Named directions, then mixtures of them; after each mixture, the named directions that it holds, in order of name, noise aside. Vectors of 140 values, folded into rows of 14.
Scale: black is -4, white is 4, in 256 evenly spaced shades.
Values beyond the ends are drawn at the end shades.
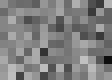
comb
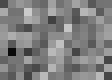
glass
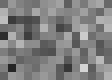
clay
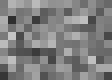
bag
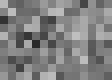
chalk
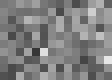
comb.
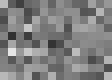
bag, chalk, glass.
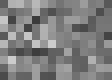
bag, chalk.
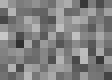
bag, chalk, clay.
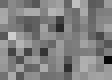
clay, comb, glass.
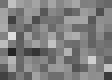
bag, glass.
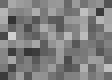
bag, clay, glass.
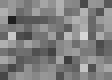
bag, chalk, clay.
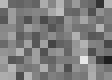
chalk, comb.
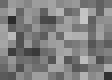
bag, chalk, glass.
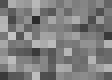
bag, chalk.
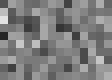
chalk, clay.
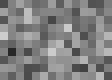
clay, glass.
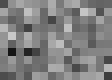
bag, glass.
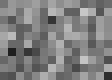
bag, chalk, glass.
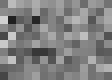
bag, clay.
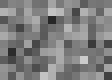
chalk, glass.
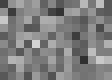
chalk, comb.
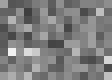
bag, glass.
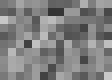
chalk, glass.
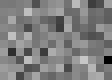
comb, glass.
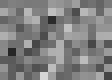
chalk, glass.
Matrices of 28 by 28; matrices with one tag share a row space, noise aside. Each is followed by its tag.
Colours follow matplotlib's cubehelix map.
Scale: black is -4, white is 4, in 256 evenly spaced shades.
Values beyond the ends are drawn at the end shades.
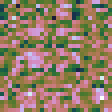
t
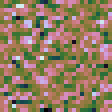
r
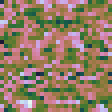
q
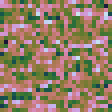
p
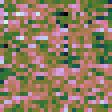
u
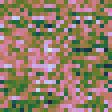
p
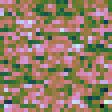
q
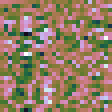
r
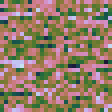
p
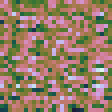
t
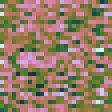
t
